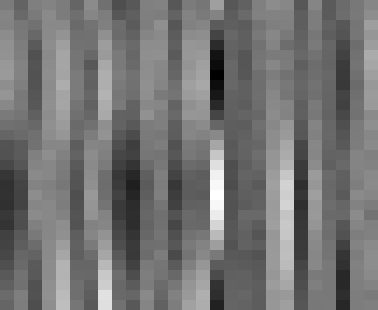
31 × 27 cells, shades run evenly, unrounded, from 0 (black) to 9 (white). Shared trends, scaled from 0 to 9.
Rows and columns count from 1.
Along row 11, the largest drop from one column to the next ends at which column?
16
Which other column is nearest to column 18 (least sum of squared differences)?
17
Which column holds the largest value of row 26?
21
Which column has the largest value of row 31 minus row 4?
8
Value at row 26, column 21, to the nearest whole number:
7
